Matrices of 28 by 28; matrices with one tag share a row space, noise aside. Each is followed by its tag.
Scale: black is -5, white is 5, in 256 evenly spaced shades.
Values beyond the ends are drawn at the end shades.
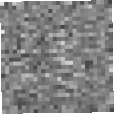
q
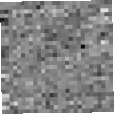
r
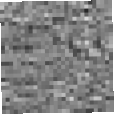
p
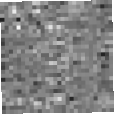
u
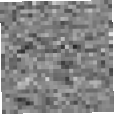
q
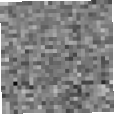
r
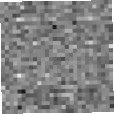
q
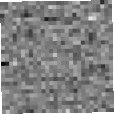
r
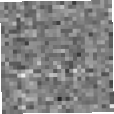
q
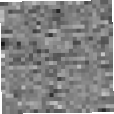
u
